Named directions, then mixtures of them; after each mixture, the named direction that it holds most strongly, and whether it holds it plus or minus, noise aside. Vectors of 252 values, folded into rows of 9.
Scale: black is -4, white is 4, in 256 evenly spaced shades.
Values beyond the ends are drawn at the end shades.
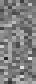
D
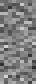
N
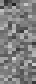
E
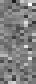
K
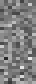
D, plus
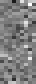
K, plus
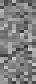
E, plus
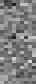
E, plus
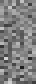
D, minus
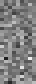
D, plus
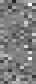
K, plus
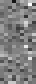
K, plus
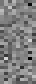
D, minus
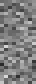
N, plus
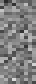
E, plus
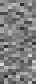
N, minus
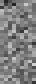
E, plus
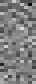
N, plus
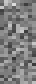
E, minus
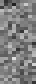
E, plus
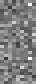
D, plus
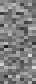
N, minus
